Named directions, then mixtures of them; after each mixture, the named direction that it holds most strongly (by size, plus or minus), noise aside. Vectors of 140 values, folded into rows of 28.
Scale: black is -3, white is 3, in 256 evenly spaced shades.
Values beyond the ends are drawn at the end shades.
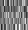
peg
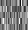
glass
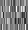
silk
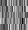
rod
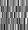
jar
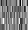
glass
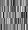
silk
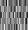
jar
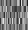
glass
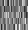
peg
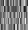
peg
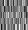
peg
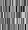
silk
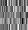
rod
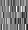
silk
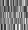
peg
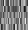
peg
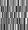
jar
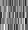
jar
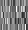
silk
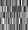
glass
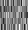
peg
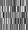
silk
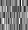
glass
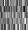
peg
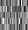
glass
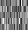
glass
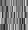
rod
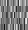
jar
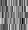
rod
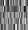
peg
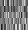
peg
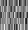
jar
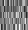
peg
